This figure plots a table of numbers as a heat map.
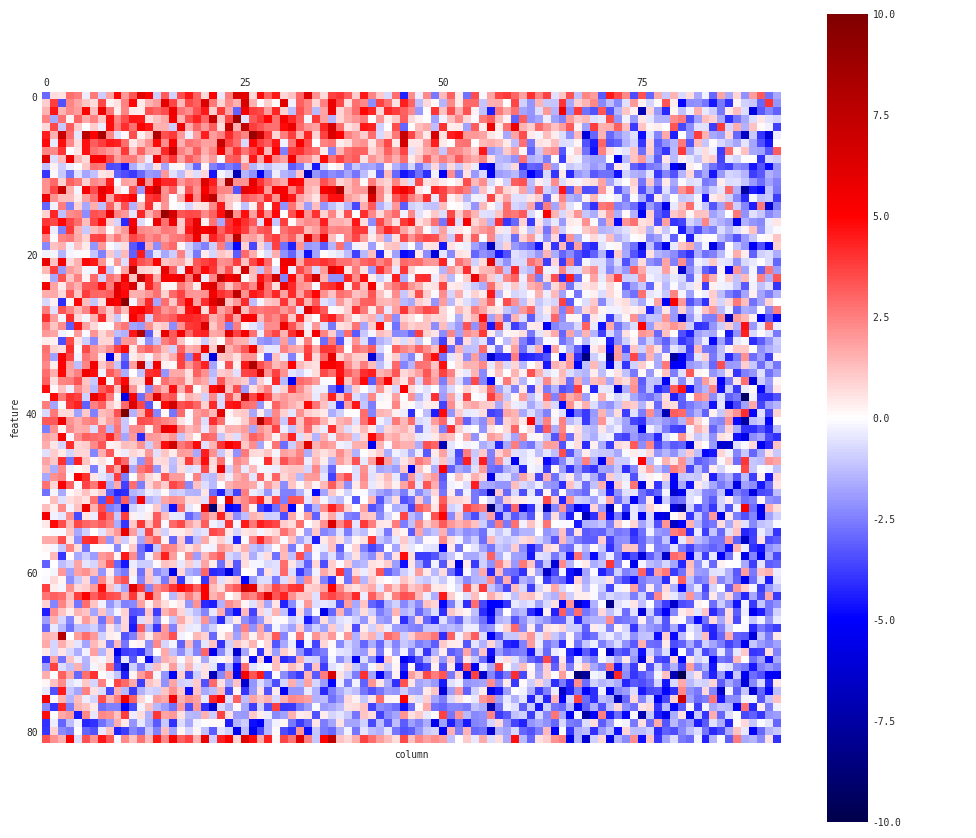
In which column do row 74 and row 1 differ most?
25
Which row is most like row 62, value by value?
28
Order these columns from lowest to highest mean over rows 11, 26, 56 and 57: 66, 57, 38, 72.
66, 72, 57, 38
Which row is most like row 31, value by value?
57
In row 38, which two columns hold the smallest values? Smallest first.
88, 10
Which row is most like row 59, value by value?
72
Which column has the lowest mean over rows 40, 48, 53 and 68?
89
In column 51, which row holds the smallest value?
79
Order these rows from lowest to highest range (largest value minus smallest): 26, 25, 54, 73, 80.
80, 25, 54, 26, 73
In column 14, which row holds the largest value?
5
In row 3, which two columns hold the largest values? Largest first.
24, 21
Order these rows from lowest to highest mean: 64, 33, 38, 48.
64, 33, 48, 38
